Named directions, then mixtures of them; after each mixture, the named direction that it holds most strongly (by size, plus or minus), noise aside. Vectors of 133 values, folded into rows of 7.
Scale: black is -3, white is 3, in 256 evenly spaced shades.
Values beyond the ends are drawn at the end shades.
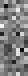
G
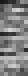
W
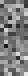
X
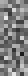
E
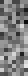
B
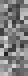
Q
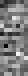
W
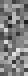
B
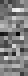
W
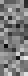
X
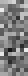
Q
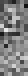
X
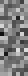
G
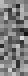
E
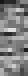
W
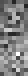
X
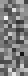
E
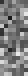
Q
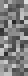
Q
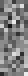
B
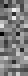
G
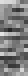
W
